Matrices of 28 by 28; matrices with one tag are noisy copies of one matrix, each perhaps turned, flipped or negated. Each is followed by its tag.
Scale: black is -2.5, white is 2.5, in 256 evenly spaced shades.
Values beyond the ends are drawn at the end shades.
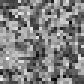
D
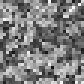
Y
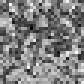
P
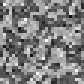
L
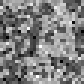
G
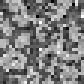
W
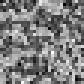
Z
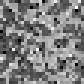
P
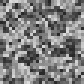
L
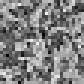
D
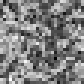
P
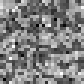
D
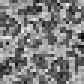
W
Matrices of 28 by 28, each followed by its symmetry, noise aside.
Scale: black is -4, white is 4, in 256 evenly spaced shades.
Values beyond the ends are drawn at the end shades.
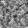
no symmetry.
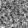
no symmetry.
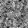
same after a half turn.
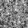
no symmetry.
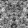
mirrored left to right.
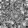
symmetric.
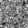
symmetric.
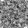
same after a half turn.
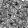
same after a half turn.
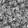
same after a half turn.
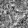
symmetric.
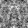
mirrored left to right.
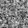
antisymmetric.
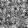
antisymmetric.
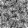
same after a half turn.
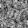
same after a half turn.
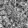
antisymmetric.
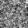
no symmetry.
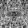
mirrored left to right.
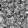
no symmetry.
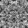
mirrored left to right.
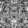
mirrored left to right.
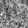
no symmetry.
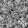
symmetric.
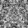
mirrored left to right.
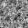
symmetric.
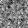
no symmetry.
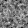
same after a half turn.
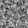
antisymmetric.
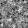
symmetric.
